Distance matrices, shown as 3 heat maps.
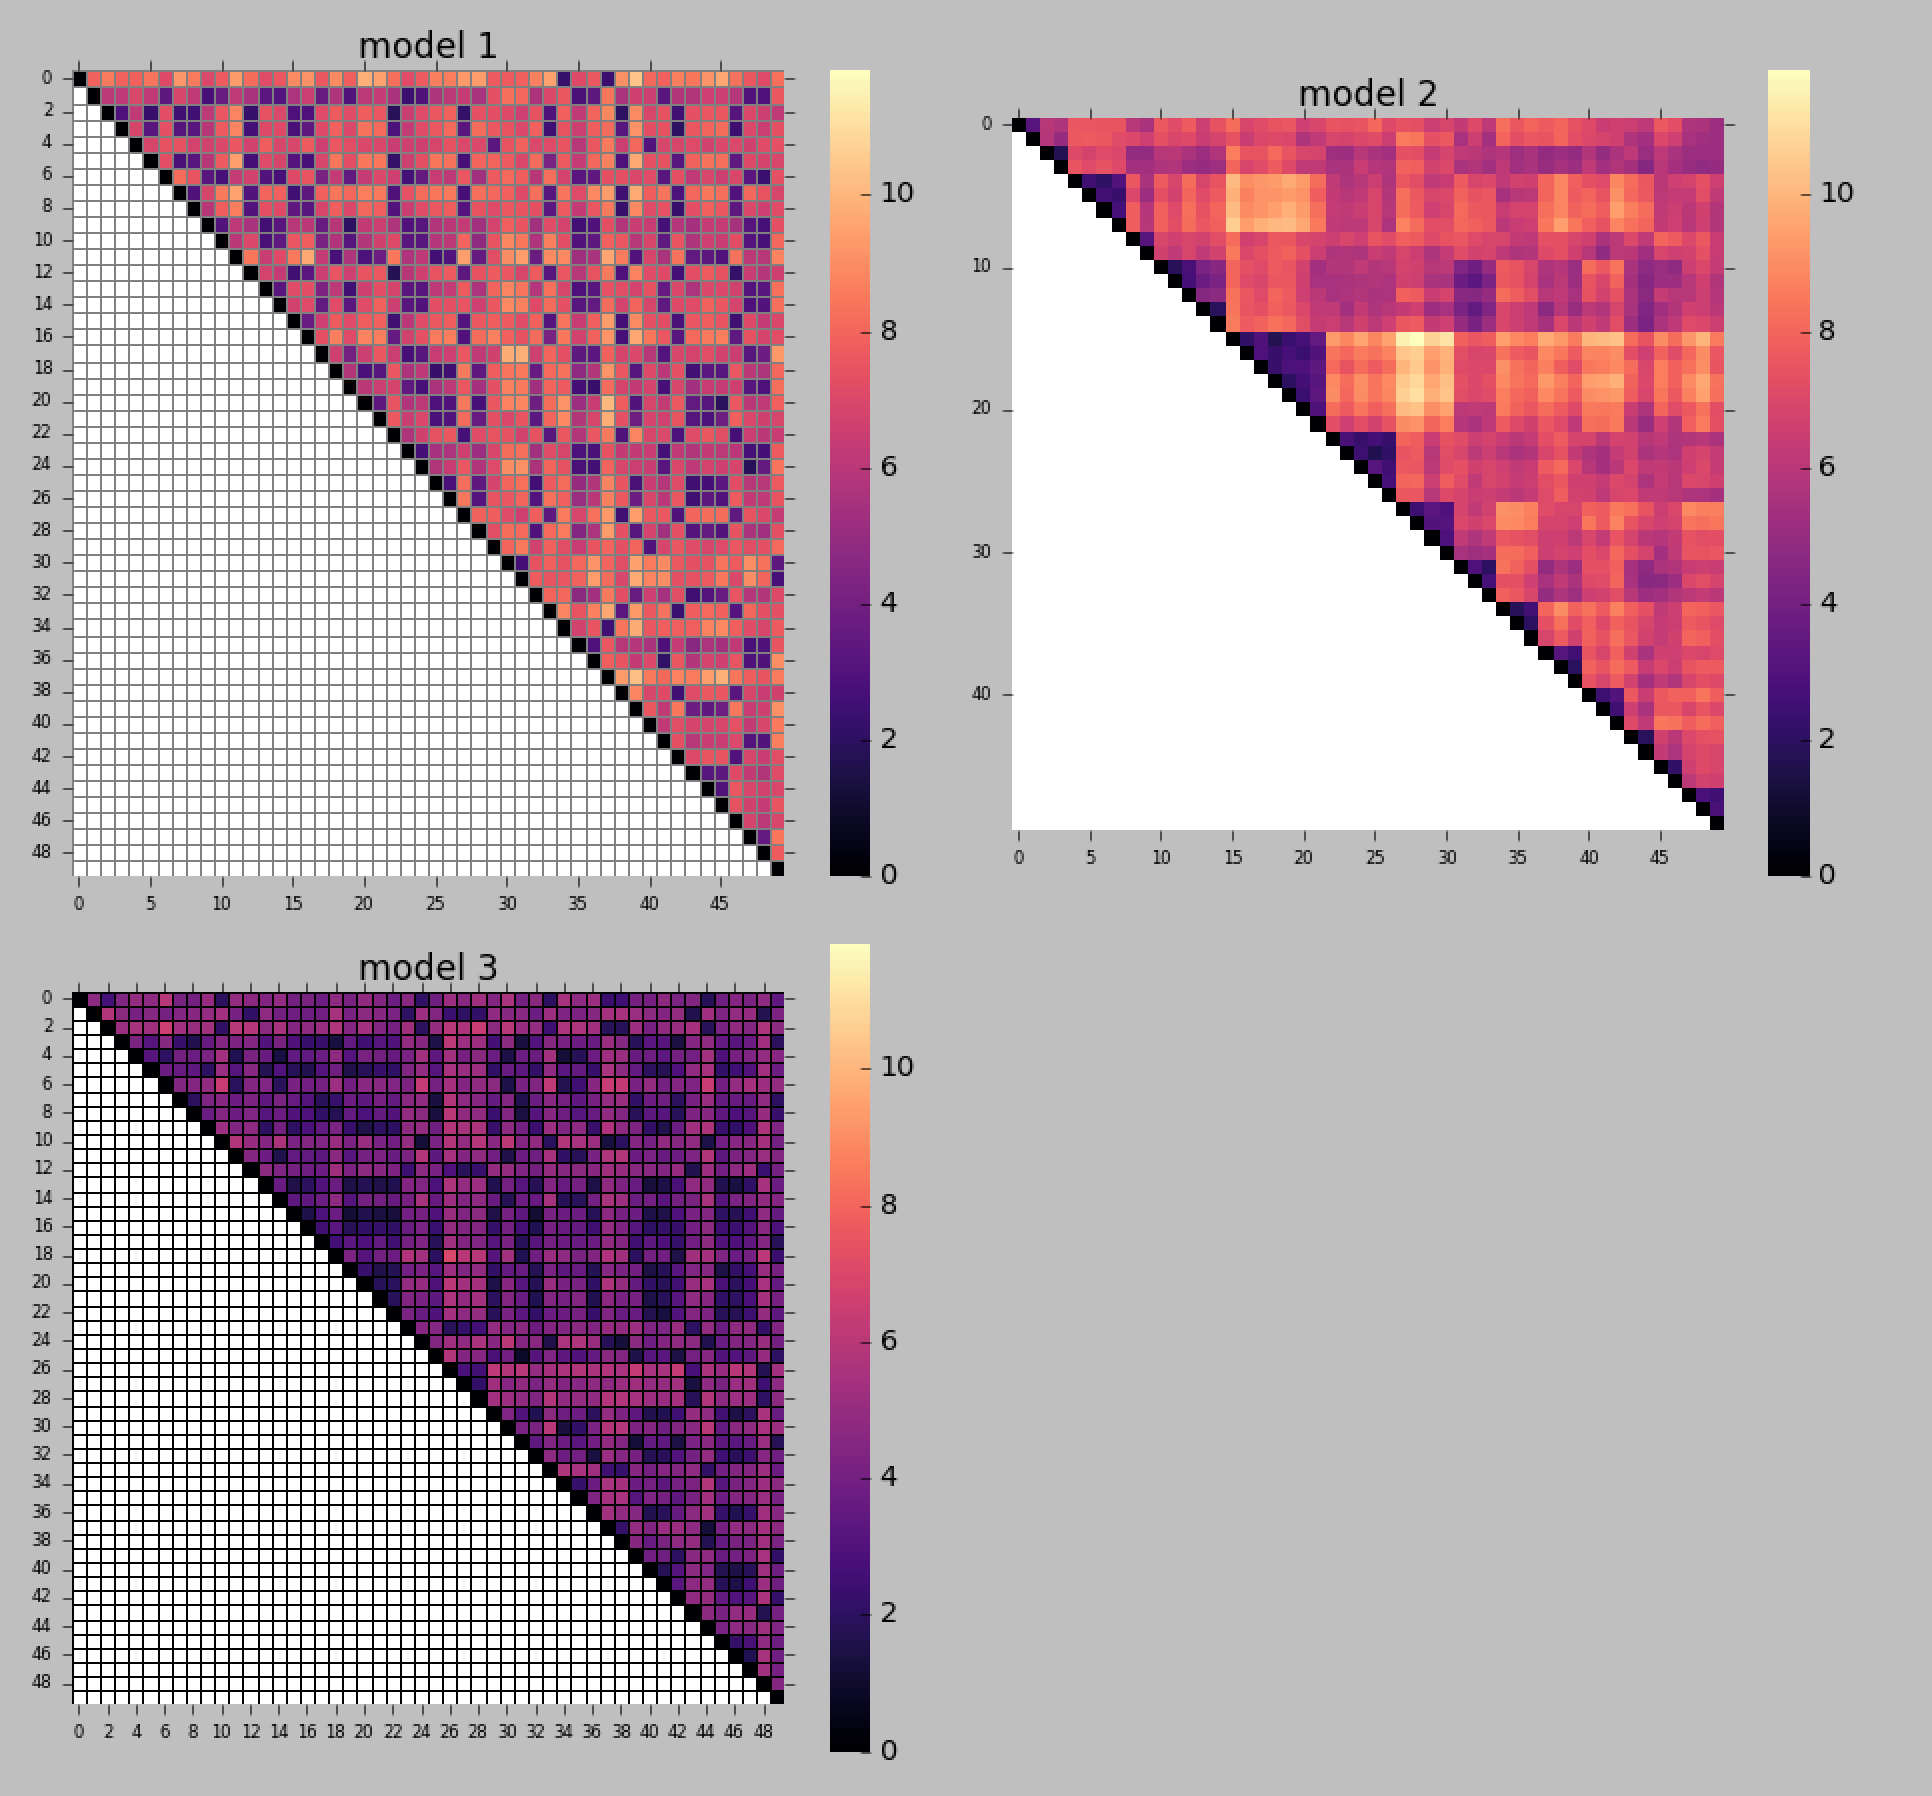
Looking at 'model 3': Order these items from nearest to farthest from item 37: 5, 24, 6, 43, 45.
24, 45, 43, 5, 6
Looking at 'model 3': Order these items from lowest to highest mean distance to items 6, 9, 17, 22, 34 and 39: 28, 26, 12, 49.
49, 12, 28, 26
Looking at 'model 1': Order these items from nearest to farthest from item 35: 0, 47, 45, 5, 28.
47, 28, 45, 5, 0
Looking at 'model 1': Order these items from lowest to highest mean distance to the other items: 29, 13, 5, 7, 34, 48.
48, 13, 5, 7, 29, 34
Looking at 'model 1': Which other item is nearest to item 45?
20
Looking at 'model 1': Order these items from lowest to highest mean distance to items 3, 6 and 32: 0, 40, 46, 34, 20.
46, 20, 40, 34, 0
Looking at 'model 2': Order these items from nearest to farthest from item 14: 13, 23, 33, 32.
13, 32, 33, 23
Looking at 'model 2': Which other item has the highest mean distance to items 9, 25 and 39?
15
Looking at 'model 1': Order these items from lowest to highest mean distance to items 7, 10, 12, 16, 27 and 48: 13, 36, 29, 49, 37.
13, 36, 49, 29, 37
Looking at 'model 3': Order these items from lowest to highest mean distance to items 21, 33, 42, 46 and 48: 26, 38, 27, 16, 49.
16, 49, 38, 27, 26
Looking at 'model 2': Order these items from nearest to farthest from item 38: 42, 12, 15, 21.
12, 21, 42, 15
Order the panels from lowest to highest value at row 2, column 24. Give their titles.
model 3, model 2, model 1
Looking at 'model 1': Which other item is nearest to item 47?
24
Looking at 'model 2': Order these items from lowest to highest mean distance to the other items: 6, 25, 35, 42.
25, 35, 6, 42
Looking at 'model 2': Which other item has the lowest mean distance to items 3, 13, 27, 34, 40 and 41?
2
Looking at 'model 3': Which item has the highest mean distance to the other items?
26
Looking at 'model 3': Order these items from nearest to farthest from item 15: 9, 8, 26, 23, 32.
32, 9, 8, 23, 26
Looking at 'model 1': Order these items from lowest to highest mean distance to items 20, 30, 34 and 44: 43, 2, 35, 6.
43, 35, 6, 2
